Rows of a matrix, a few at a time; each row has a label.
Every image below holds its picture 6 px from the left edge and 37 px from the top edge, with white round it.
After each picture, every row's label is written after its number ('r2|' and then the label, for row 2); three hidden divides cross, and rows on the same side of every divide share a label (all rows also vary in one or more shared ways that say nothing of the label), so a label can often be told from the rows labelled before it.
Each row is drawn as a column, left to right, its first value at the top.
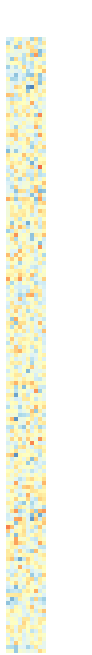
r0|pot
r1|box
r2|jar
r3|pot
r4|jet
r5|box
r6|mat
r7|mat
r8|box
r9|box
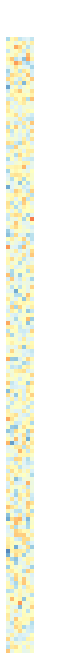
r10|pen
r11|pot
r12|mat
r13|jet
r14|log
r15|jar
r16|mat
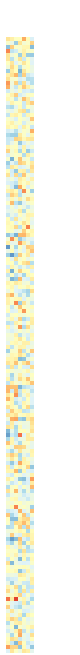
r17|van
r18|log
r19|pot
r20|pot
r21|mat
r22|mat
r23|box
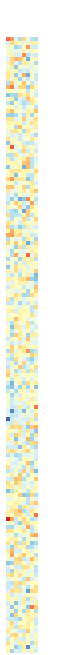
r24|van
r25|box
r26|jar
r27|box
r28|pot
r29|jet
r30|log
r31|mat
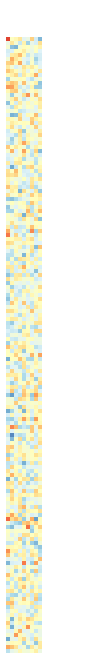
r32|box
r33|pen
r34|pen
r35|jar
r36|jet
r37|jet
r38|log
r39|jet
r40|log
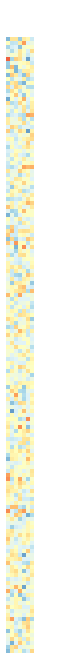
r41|box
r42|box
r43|pot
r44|log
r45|log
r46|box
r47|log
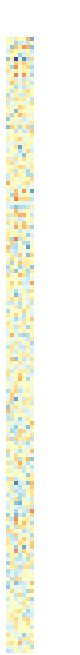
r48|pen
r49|pot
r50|mat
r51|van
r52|mat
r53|jet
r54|jar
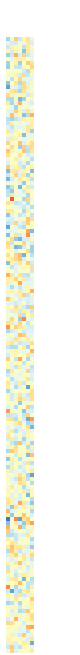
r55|jar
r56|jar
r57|pot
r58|pot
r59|jar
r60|mat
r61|jet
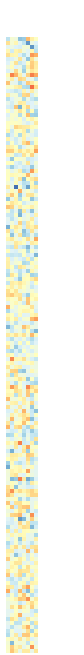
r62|box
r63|pen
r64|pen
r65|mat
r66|pot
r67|pot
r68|pen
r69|jar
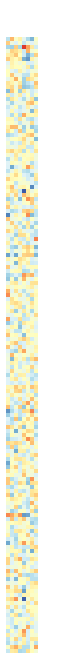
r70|box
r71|van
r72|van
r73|box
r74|jar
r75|mat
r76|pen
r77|jar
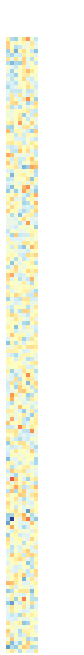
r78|jar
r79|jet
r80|box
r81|box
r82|van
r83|van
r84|box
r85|box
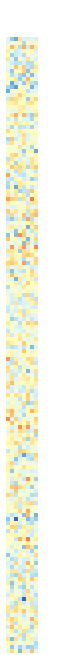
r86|pen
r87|mat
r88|mat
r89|box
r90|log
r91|pot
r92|van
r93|log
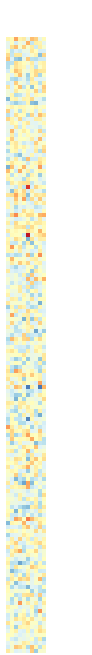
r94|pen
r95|box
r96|pen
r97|log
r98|mat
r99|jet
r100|van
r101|jar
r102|jet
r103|jar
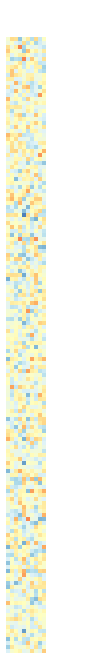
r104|mat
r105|pen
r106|pot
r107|log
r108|box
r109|van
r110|pen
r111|pen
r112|jet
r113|pot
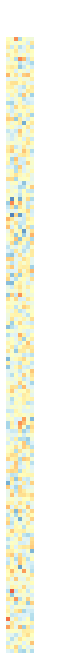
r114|jet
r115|box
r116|van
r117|box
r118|jar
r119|pot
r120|jar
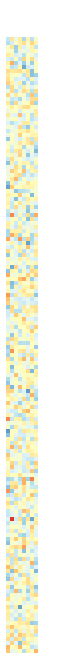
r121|pen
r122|pot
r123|box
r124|jar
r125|jar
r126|pen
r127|jet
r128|van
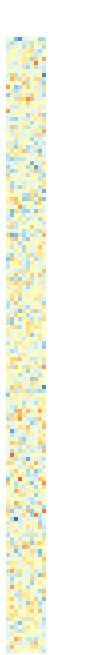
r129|pen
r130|van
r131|pen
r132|log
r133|pot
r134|van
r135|mat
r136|van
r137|pen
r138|box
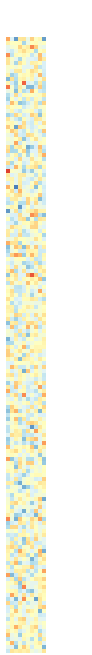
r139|jar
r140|van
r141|box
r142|mat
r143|pot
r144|pen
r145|pot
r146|log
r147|jar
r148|jet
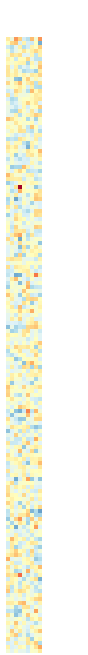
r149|box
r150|jar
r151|box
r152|jet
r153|log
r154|van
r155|pot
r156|van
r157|van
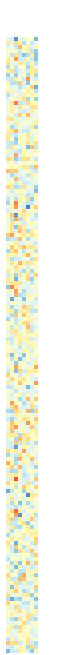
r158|pot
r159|log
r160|log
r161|log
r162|jet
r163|pot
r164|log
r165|box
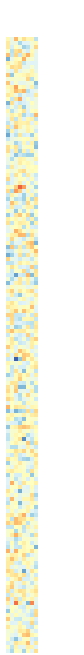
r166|jet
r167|box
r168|mat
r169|mat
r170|pot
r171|pen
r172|box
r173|mat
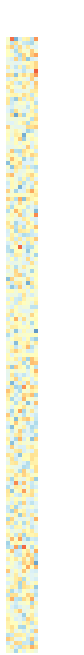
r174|mat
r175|pot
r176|jar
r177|log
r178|jar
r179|jet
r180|van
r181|pen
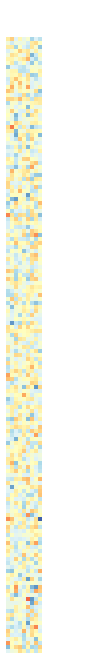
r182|pot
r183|van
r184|log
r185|van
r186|jet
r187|van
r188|box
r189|jet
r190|log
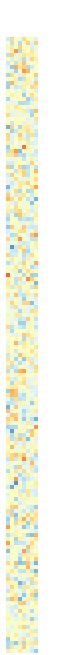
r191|jar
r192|pot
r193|jet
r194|log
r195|log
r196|jar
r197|pot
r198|log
